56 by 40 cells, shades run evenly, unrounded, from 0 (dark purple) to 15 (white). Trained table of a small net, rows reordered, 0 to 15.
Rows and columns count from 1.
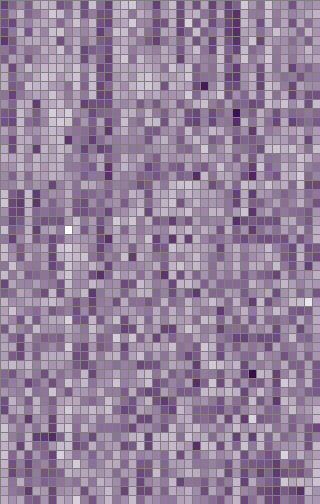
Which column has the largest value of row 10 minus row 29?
17
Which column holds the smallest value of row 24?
32
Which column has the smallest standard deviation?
15
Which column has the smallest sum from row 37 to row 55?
35
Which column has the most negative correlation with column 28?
14
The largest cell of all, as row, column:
26, 9
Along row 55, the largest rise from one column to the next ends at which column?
39
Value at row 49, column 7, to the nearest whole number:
2
